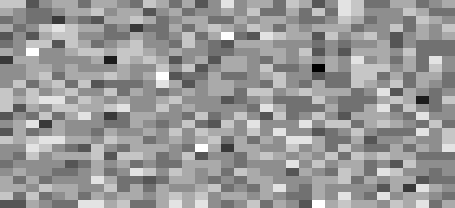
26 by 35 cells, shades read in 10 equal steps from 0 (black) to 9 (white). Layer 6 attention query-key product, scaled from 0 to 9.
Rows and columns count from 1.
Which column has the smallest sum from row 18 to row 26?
18
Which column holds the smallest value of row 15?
9
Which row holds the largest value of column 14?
26
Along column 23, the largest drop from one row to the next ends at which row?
22
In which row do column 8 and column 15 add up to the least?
11
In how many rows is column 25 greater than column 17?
9
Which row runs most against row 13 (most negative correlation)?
3
